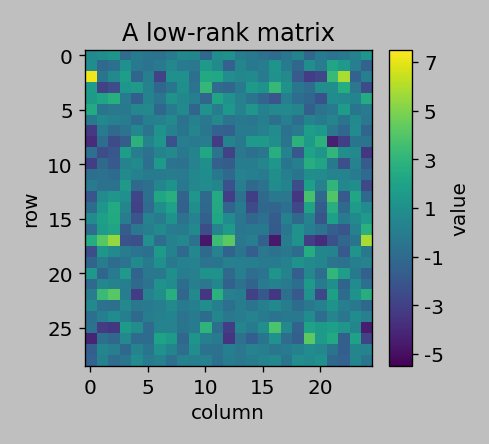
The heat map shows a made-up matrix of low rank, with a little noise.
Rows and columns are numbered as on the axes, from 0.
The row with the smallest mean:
8
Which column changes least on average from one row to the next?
13
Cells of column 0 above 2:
3
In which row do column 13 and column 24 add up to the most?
17
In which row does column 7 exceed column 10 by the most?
22
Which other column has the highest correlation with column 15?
4
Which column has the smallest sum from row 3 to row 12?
24
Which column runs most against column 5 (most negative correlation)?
19
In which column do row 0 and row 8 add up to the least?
21
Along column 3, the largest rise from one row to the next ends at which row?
9
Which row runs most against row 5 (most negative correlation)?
18
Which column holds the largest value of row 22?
2
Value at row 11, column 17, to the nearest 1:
0
